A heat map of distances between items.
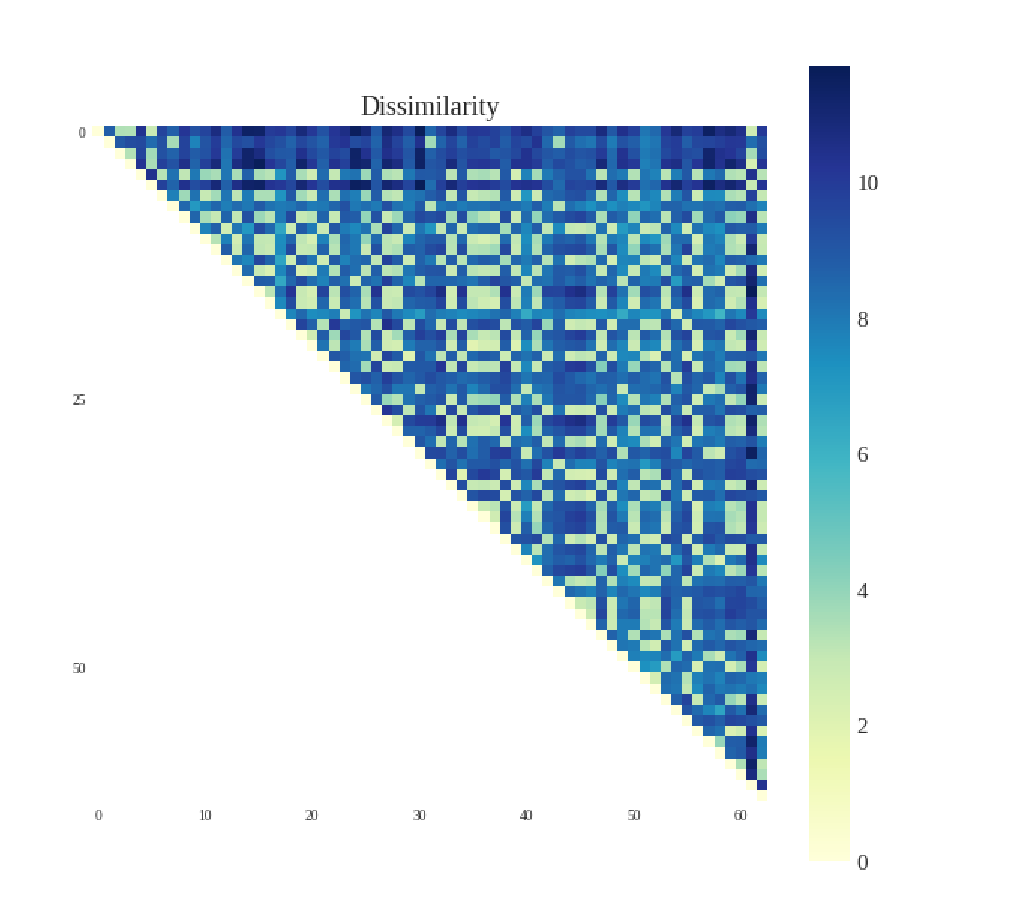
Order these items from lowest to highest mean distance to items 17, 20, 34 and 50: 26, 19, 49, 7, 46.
19, 46, 26, 49, 7
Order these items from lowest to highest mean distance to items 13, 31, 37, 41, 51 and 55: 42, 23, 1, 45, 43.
42, 45, 43, 1, 23
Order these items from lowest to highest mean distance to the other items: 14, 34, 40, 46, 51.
51, 46, 34, 40, 14
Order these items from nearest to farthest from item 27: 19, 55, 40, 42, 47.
19, 47, 40, 42, 55
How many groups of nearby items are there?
6
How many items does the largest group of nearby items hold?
27
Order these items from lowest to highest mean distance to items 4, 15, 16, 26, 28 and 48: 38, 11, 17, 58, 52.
11, 52, 38, 17, 58
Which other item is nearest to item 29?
21
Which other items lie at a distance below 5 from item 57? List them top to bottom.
14, 24, 30, 40, 49, 58
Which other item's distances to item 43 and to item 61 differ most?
3
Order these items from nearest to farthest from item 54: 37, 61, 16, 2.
16, 37, 2, 61
